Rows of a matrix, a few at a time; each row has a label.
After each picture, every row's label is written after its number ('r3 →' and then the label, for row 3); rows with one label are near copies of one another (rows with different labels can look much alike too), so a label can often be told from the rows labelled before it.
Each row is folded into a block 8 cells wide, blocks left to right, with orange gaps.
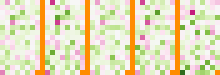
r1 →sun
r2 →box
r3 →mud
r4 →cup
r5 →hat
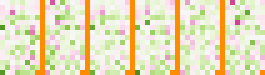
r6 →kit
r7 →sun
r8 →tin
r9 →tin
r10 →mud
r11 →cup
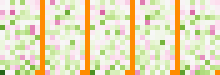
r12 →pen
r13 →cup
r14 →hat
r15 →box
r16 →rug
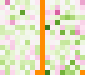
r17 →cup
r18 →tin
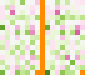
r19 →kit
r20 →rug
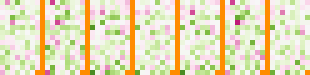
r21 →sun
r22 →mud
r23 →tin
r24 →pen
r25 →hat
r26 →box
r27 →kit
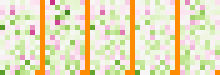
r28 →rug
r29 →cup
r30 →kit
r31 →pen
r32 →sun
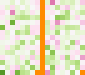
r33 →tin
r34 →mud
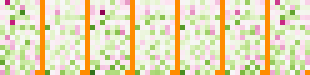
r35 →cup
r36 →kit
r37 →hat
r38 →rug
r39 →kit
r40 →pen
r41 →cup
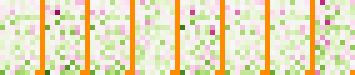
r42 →rug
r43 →hat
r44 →pen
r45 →mud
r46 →kit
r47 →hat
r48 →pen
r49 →mud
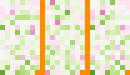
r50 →rug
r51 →cup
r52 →pen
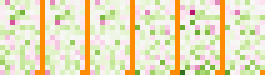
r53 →cup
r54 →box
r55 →box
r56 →kit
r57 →hat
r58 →hat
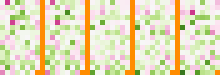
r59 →sun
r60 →cup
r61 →pen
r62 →kit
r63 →tin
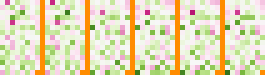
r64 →cup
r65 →cup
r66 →kit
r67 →hat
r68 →hat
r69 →tin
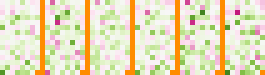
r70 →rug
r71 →box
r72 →sun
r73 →hat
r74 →cup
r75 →tin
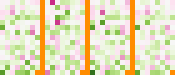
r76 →rug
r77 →mud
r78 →tin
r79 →pen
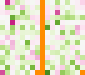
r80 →box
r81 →tin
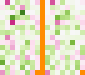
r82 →cup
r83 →box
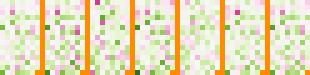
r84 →rug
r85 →kit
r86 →box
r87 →tin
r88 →sun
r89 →hat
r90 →kit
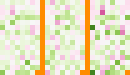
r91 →rug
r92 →sun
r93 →kit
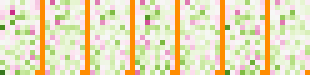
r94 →tin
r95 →mud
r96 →box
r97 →box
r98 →cup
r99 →kit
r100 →box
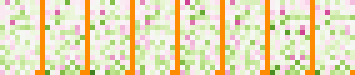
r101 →sun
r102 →pen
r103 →pen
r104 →mud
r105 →cup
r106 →mud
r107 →rug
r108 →hat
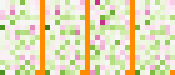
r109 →pen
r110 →kit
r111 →mud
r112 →pen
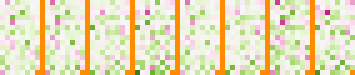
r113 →box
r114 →box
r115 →kit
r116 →pen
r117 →box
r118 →rug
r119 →mud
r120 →hat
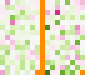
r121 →box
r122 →pen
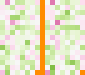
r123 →mud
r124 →mud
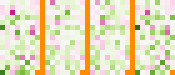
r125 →rug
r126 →cup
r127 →sun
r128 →kit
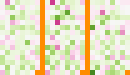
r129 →box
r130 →cup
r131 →rug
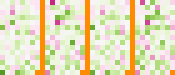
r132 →tin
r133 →box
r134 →kit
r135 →sun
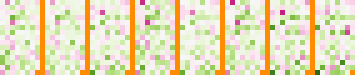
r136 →sun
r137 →box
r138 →hat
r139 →mud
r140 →hat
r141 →sun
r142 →tin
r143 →rug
